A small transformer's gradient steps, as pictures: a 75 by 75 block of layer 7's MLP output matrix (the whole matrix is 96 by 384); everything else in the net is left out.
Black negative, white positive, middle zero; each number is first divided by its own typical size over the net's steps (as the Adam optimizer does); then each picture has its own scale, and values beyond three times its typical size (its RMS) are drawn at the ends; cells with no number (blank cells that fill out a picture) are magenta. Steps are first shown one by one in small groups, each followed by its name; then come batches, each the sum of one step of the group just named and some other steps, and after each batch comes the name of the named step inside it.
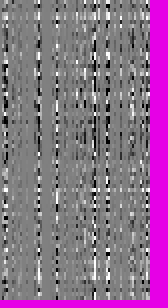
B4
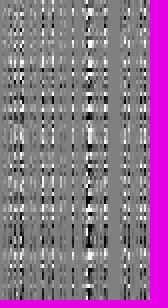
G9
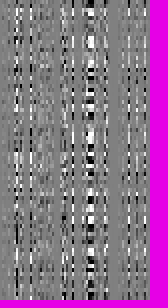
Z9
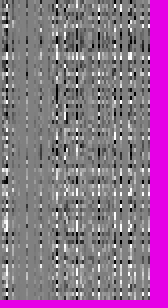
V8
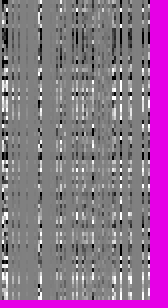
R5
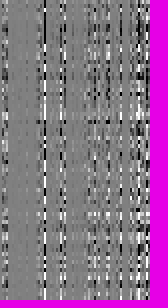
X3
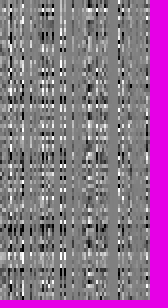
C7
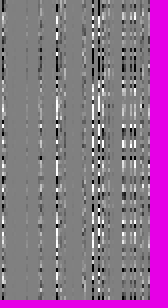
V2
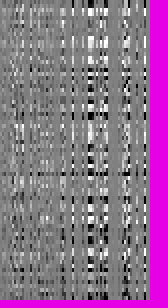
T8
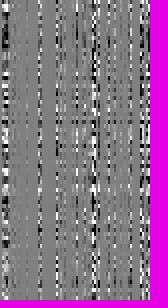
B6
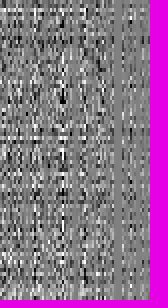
V2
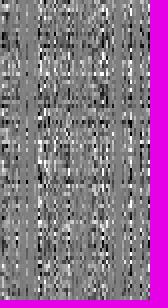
B6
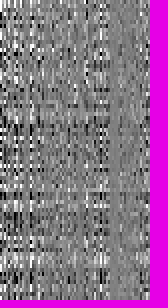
B4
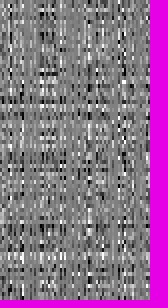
C7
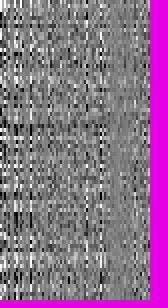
B6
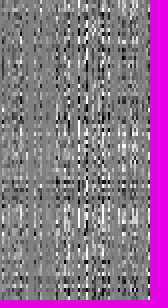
V2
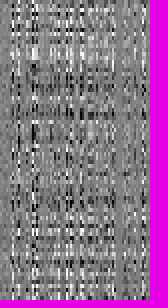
T8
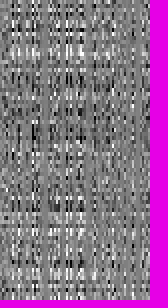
B4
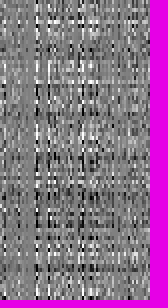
V2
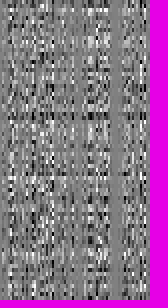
T8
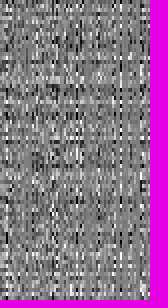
V8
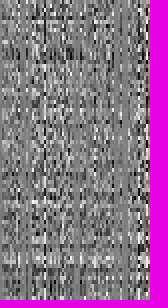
X3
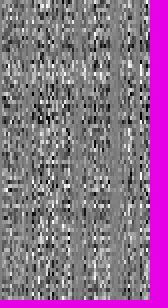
B4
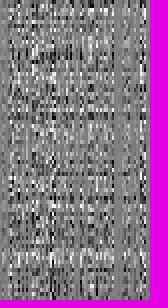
T8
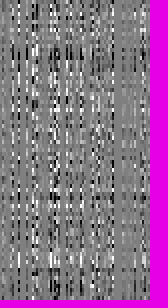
V2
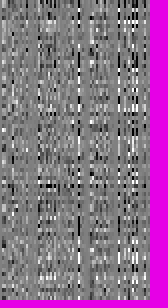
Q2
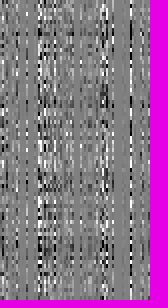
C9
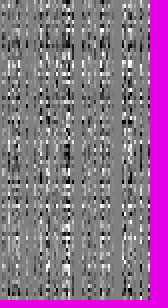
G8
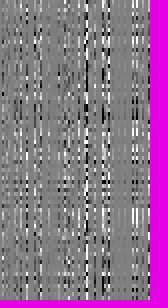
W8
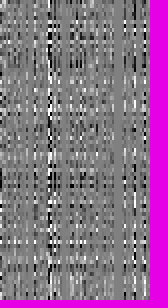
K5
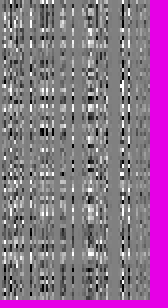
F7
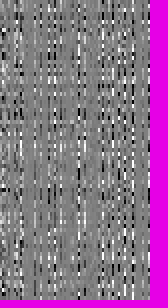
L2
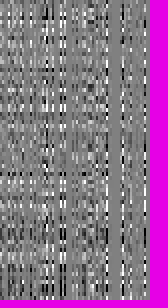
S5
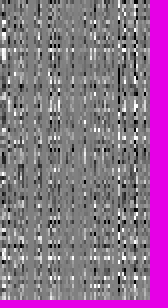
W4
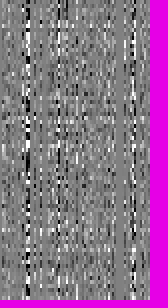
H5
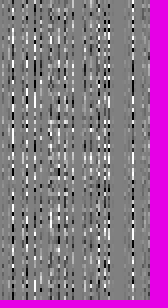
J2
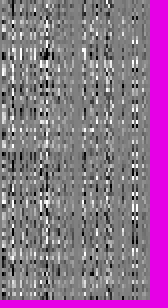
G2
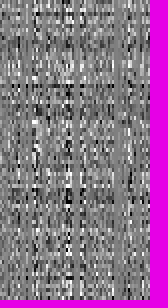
G8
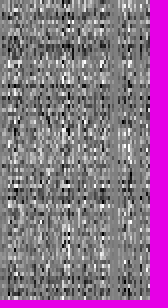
G8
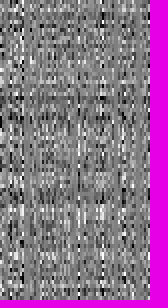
L2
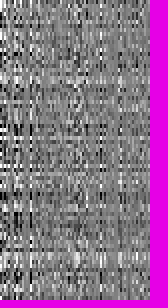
Q2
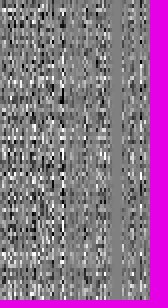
J2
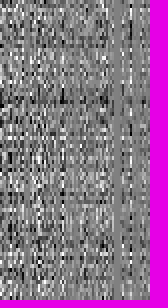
C9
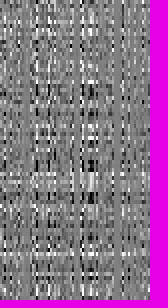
F7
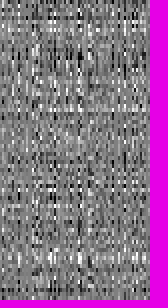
Q2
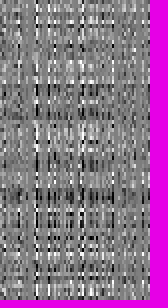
L2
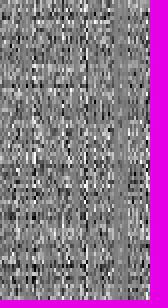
W8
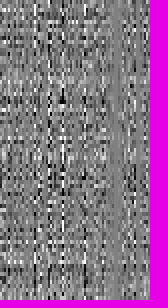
K5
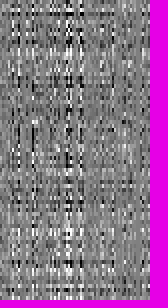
G8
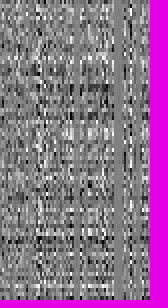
C9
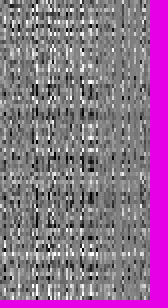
F7
